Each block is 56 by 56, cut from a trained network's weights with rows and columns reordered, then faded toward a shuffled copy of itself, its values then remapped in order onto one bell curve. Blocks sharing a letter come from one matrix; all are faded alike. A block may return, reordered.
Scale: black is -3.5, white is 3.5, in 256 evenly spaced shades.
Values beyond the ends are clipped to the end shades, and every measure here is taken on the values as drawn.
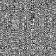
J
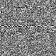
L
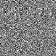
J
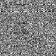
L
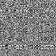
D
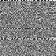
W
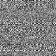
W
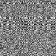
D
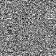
L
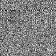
L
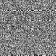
L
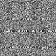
L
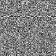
J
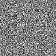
J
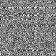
W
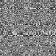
D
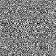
D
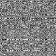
W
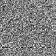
L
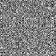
J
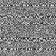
W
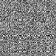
L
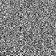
J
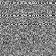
W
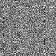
J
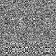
L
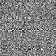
L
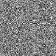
J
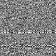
W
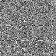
J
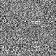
L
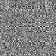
D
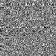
L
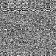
L
